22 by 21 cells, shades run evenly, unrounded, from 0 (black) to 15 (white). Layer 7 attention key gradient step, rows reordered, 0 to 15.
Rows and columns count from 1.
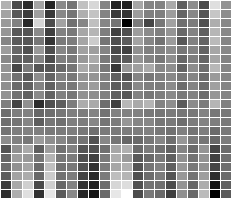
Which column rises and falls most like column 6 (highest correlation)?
4
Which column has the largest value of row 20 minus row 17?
5
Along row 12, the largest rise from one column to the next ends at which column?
12
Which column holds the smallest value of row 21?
20
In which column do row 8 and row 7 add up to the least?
11
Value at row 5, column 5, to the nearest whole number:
3
